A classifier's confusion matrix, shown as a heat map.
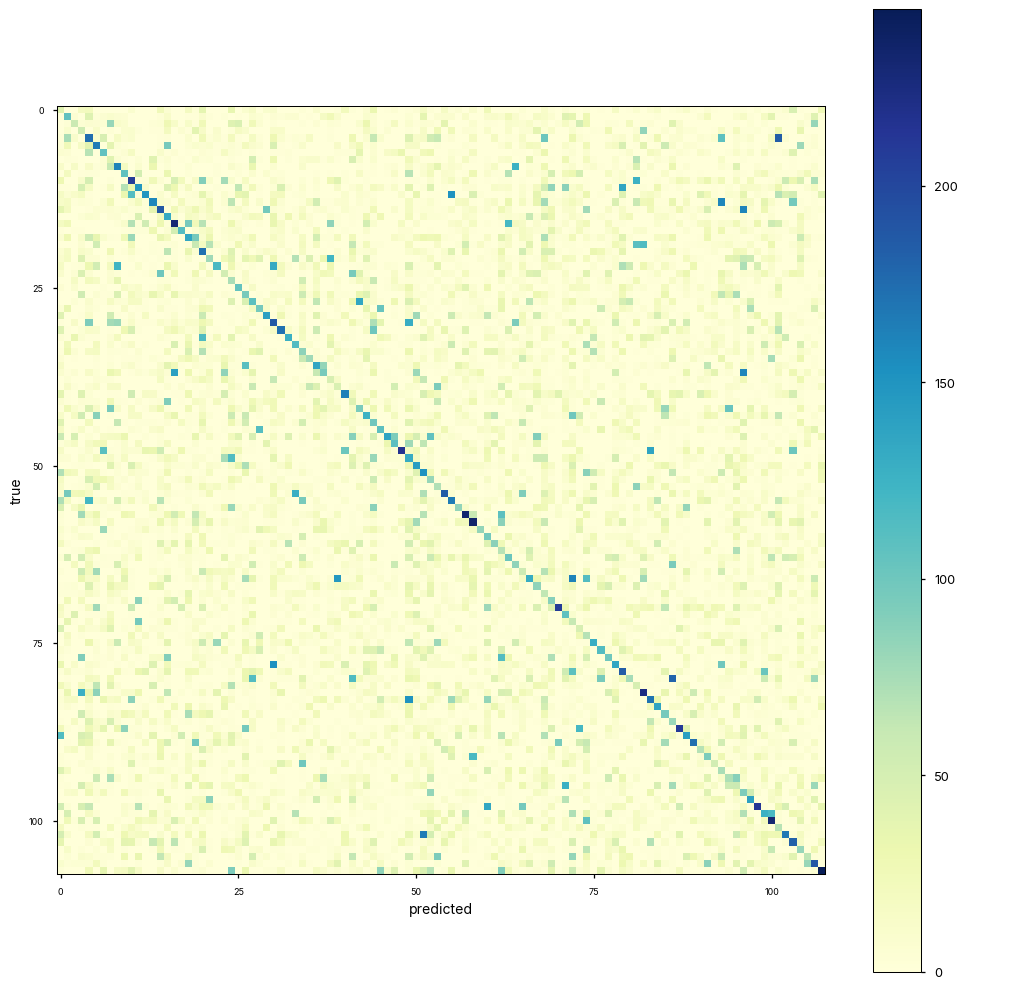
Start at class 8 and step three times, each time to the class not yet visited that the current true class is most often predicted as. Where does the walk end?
83
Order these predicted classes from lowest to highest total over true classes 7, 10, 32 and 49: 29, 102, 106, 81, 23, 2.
29, 2, 106, 102, 23, 81
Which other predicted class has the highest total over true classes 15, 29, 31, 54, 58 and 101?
68
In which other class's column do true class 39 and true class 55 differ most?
4
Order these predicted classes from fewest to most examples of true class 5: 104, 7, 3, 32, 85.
32, 3, 7, 85, 104
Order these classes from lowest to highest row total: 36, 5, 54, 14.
36, 5, 54, 14
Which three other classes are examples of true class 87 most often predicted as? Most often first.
73, 26, 9
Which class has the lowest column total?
59
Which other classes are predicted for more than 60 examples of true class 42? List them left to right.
7, 85, 94
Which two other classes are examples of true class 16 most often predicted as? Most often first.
63, 18
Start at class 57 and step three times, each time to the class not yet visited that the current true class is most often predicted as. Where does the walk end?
71
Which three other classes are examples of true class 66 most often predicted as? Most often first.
72, 39, 74
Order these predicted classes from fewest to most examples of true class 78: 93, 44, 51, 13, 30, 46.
51, 46, 44, 13, 93, 30
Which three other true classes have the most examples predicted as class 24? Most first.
49, 107, 56
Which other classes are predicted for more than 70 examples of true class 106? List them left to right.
18, 91, 105
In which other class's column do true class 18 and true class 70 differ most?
19
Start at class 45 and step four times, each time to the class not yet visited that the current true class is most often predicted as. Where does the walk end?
38
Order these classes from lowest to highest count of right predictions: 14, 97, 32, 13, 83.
32, 97, 13, 83, 14
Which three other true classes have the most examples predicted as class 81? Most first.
10, 19, 53
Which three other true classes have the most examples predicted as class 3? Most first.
82, 77, 57
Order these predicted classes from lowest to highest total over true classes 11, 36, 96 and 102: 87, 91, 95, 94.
94, 87, 95, 91
